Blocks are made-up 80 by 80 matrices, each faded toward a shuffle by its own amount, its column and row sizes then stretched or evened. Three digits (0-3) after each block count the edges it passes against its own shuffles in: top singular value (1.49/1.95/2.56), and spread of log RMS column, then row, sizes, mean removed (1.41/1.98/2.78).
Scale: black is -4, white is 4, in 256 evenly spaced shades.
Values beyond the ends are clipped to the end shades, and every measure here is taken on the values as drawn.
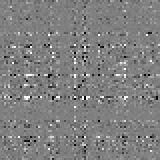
2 2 3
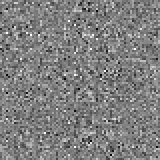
0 2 2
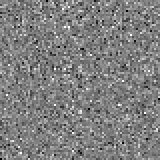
1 0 0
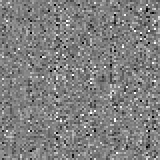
1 2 0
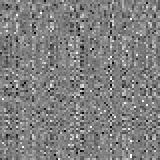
3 2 0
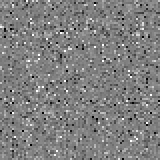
1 1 1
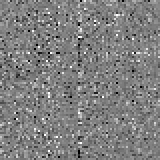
1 2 2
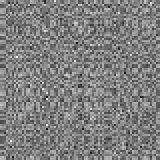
3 0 0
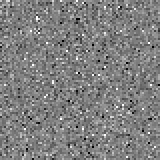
0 1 0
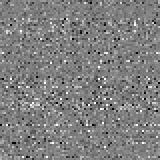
0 0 3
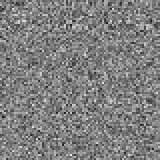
2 0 1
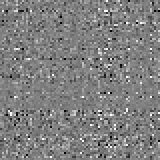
1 2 3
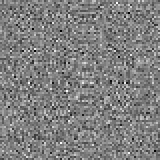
2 1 1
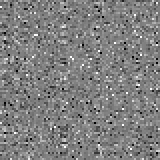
2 1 0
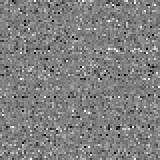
0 0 2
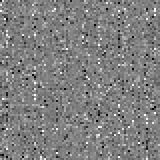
0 2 0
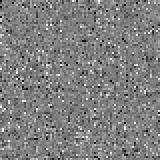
0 1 0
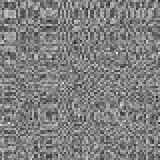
3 0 1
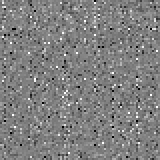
0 2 1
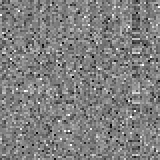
2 0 0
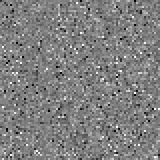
0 1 0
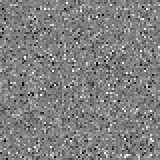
0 0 1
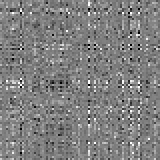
3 3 2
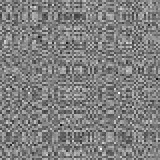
3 1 1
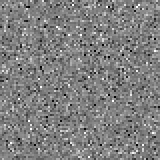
0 0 1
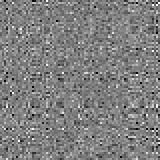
3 2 2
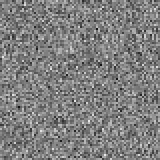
2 0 0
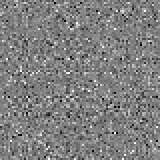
2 0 1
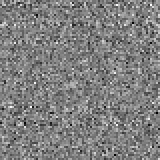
0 1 2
